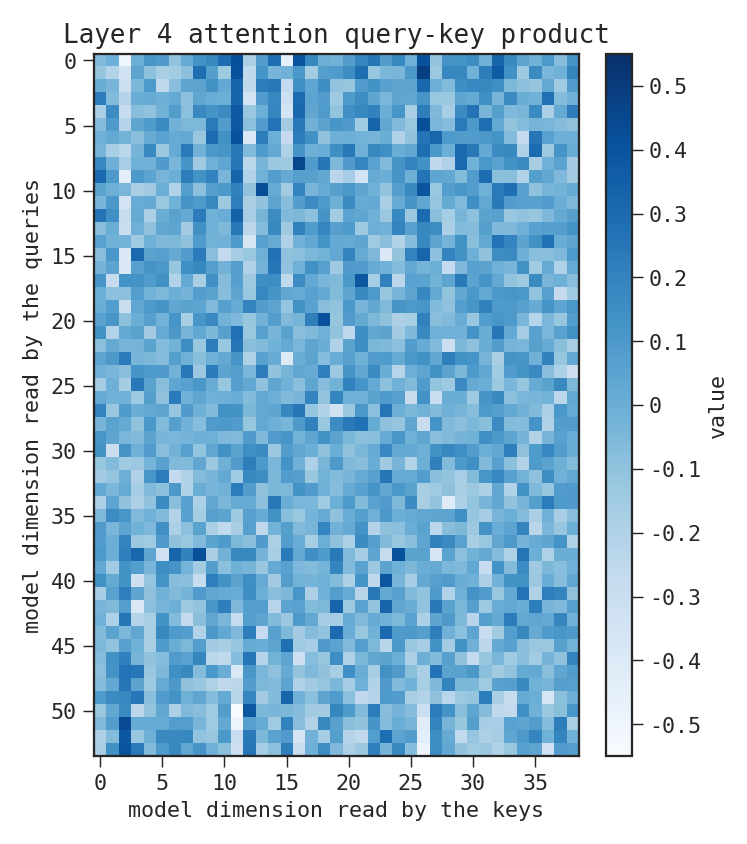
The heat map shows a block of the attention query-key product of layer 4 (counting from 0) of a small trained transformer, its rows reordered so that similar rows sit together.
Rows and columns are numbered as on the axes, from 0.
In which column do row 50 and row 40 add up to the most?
12
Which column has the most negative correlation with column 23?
8
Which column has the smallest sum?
15
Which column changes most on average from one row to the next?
23
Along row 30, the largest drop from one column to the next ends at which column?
1
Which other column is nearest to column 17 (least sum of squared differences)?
4
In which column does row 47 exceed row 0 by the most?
2
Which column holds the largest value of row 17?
21
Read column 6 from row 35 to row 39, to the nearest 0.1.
-0.2 -0.2 -0.1 0.3 0.1
